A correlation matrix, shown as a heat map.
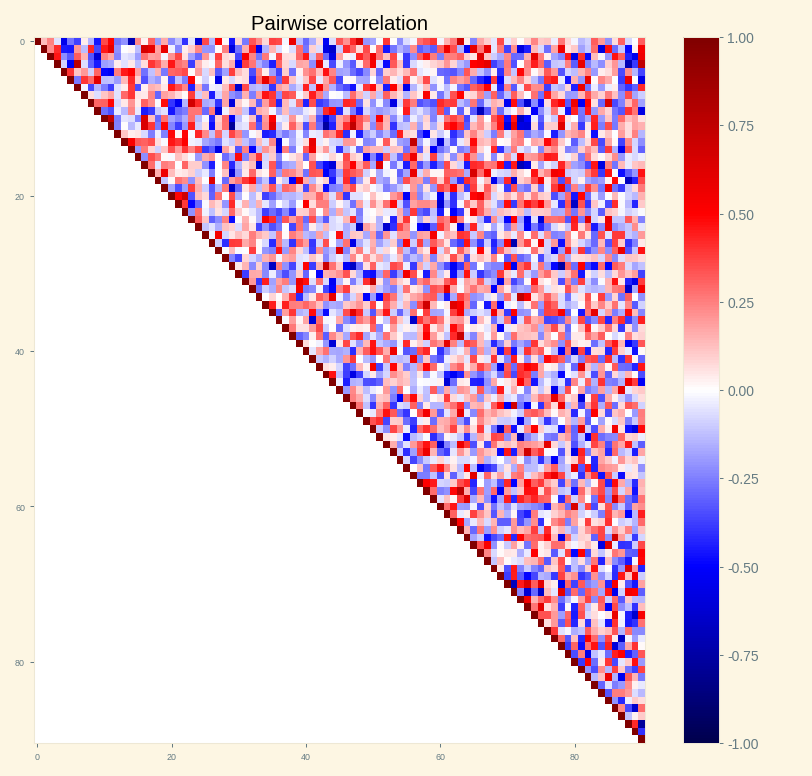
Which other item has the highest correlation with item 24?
85
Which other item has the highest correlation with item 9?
5
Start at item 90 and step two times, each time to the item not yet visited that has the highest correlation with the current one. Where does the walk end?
6
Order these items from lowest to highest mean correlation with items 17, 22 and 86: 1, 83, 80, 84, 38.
80, 84, 38, 83, 1
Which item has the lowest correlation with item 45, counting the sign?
77
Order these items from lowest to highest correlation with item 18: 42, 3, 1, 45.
45, 42, 1, 3
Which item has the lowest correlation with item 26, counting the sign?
71
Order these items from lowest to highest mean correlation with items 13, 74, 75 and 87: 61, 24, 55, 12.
24, 55, 12, 61
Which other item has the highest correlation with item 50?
31
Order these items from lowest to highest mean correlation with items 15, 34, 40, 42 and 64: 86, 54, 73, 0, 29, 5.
54, 0, 29, 5, 73, 86
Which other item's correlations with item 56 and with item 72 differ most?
16
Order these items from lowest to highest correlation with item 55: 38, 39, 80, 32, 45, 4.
38, 45, 4, 32, 39, 80
